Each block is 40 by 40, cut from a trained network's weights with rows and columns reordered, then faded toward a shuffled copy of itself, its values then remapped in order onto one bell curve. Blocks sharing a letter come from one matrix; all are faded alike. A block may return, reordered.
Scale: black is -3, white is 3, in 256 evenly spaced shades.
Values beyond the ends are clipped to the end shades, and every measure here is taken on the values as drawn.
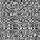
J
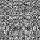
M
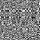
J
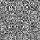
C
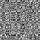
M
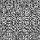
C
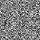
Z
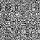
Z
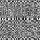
J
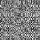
C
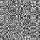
M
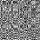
M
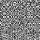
Z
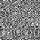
M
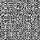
C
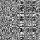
C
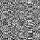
C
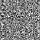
Z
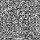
Z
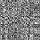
C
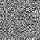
C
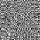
M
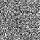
Z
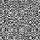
M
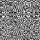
J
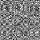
M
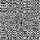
J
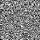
Z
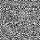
Z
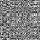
C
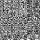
Z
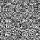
Z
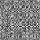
J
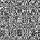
M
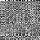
J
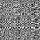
J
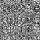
C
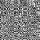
M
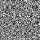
Z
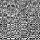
J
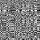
J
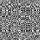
J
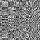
M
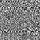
J
